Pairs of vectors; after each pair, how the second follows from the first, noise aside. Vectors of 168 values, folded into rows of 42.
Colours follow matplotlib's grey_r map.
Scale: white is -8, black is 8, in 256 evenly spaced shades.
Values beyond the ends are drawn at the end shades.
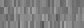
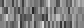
negated, scaled up.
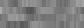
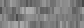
negated.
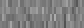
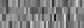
negated, scaled up.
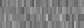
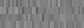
reversed, negated, shrunk.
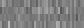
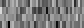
negated, scaled up.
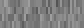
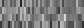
wrapped around, scaled up.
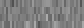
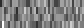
reversed, negated, scaled up.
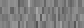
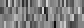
reversed, negated, scaled up.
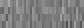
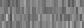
negated.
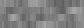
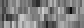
reversed, negated, scaled up.
